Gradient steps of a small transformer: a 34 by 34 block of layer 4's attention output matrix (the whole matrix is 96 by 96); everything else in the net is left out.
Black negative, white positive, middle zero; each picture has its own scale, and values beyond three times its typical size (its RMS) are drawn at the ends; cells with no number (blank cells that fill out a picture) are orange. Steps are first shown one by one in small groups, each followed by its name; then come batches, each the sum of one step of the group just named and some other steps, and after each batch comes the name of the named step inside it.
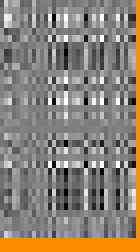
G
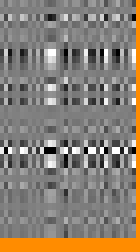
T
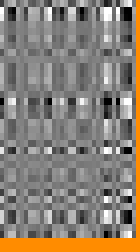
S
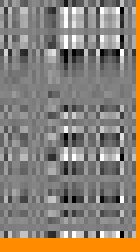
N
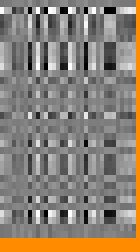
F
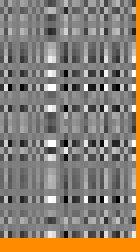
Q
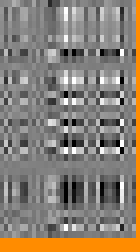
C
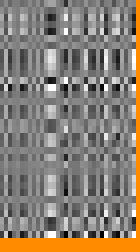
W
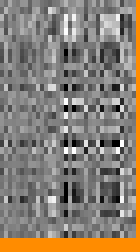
Q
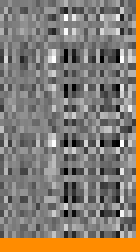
Q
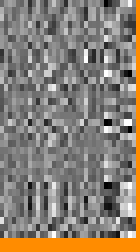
W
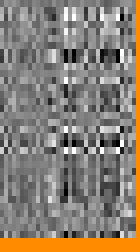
C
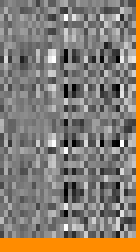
Q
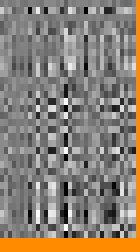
F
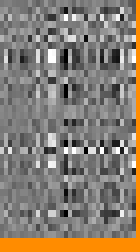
T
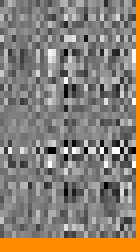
T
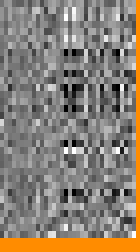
W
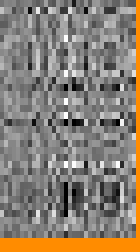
F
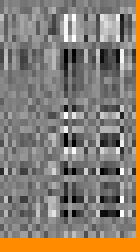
N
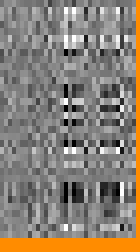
C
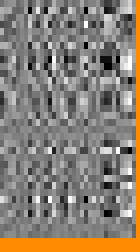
F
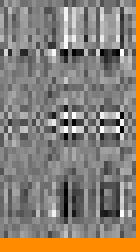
N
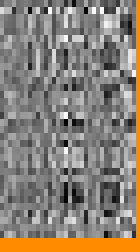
F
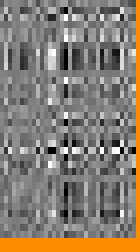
T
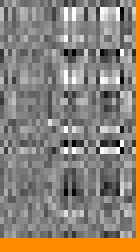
C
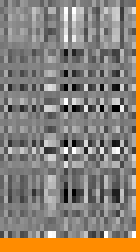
Q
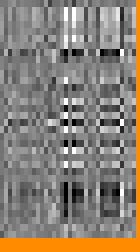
C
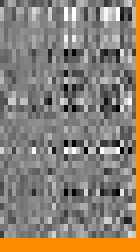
S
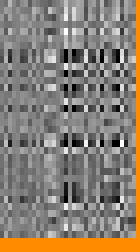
Q
